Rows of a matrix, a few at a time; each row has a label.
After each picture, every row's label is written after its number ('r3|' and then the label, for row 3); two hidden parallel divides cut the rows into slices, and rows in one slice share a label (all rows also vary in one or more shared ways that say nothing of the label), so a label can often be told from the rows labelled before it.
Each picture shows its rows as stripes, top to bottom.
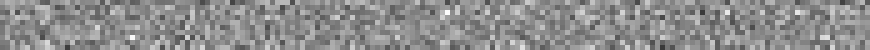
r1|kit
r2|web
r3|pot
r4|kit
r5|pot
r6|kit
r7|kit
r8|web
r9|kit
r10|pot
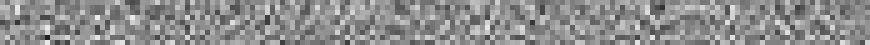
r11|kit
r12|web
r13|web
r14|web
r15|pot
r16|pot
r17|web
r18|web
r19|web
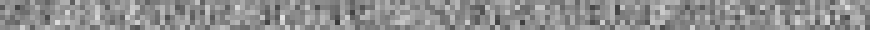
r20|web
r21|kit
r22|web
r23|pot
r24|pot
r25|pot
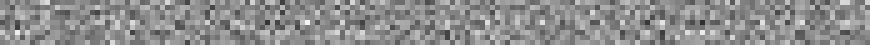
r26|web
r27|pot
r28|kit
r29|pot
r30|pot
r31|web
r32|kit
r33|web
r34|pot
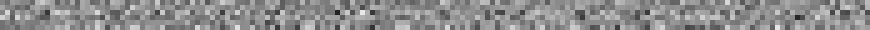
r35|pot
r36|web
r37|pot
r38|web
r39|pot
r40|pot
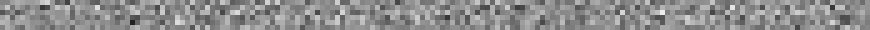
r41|kit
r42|web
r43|pot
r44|kit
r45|pot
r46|web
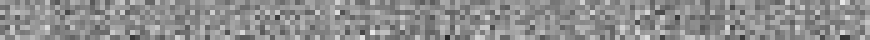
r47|web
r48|pot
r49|web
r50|pot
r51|kit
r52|pot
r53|web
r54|pot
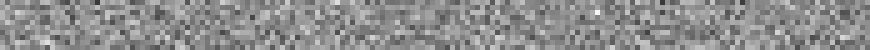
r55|pot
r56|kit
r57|kit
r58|kit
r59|web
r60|pot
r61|pot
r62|web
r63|kit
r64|kit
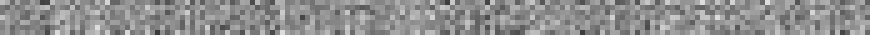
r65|web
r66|pot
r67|pot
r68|web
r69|kit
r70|kit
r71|pot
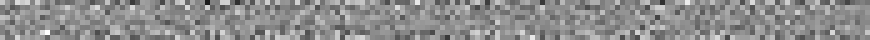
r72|kit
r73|kit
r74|pot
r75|web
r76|kit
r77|kit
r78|kit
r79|web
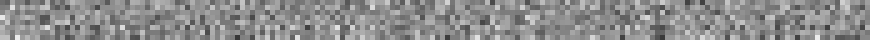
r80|web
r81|web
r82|kit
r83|web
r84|web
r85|web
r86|kit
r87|web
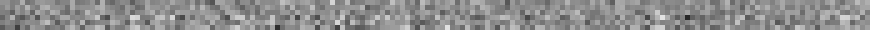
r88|pot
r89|pot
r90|pot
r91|web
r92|web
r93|pot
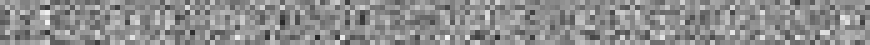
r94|web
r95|kit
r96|pot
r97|web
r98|web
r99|web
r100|web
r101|pot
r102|web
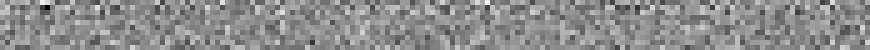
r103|pot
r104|web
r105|web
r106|web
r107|web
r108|pot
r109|pot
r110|kit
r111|kit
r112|web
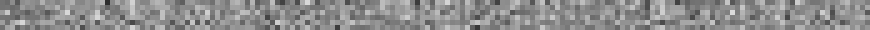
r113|pot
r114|kit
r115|web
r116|pot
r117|pot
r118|kit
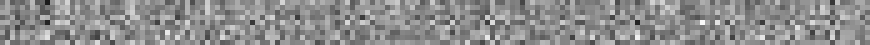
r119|kit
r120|web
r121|web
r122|web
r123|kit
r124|pot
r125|kit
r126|pot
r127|web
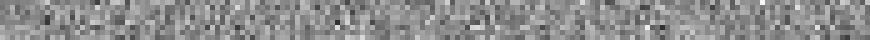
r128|kit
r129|pot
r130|kit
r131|kit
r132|pot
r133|kit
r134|kit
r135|pot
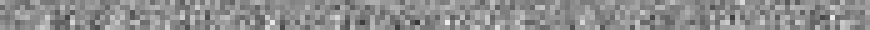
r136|web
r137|pot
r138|kit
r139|pot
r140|kit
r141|web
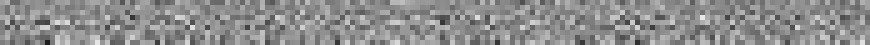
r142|pot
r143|kit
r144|kit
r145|kit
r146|kit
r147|pot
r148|web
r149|web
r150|pot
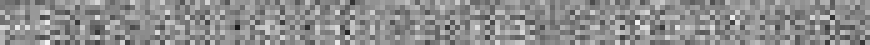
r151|kit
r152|kit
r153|web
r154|web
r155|kit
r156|web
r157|web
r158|kit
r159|web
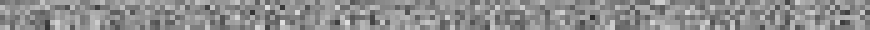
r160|pot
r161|web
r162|pot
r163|pot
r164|pot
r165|web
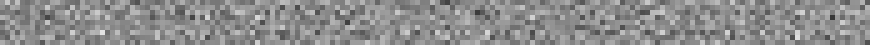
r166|kit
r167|web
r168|kit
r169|web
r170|web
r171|kit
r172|pot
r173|pot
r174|web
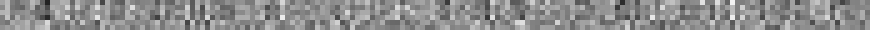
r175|web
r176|web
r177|kit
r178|web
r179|kit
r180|kit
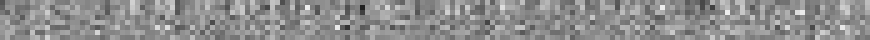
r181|web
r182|web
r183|kit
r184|web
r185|pot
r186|web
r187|web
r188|kit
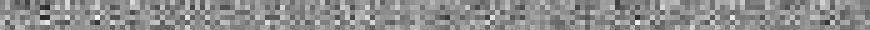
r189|web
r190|web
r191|pot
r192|web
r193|kit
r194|kit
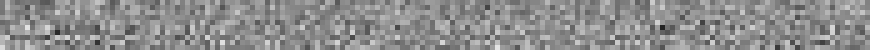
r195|kit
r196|web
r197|kit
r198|web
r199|pot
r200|pot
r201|kit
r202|web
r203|kit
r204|web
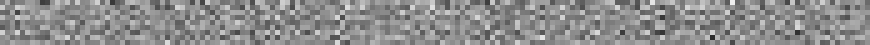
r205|web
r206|pot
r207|pot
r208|kit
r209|pot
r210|pot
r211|web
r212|kit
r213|kit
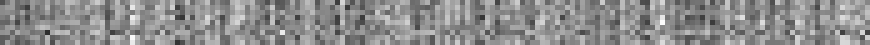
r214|pot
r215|web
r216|kit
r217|web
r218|pot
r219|pot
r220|pot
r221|kit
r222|web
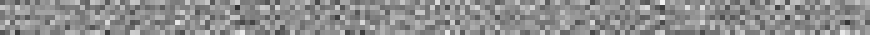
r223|pot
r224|web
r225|pot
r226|pot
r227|pot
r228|web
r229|kit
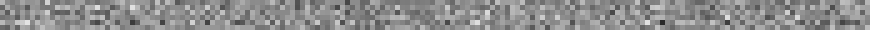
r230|web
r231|kit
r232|kit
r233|pot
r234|kit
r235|pot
